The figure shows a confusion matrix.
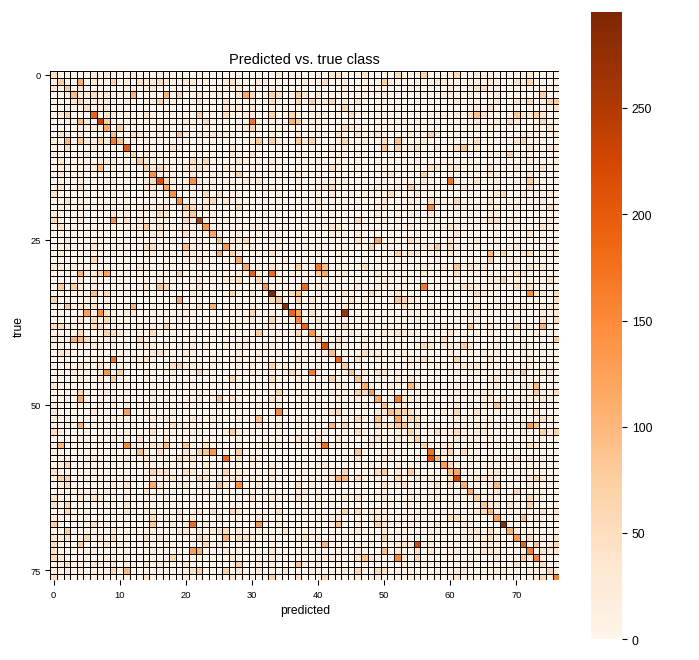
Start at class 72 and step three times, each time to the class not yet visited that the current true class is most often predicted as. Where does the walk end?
60
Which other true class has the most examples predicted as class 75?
4
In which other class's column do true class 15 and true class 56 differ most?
41
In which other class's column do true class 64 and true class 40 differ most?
3
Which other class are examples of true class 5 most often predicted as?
44
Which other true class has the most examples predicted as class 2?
10
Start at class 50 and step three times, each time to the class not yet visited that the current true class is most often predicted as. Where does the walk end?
55
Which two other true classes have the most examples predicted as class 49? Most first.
25, 52
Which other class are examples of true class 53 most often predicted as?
72
